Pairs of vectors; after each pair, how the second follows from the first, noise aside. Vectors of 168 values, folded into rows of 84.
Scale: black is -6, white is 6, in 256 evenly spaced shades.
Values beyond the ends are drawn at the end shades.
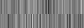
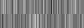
reversed, negated.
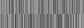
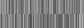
copied.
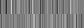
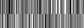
wrapped around, negated, scaled up.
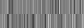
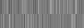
reversed, negated, shrunk.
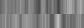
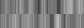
copied.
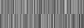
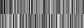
reversed, scaled up.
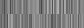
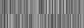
copied.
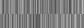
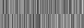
copied.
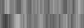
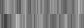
copied.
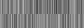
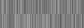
reversed, negated, shrunk.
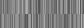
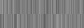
reversed, shrunk.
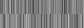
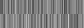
copied.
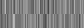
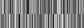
wrapped around, negated, scaled up.
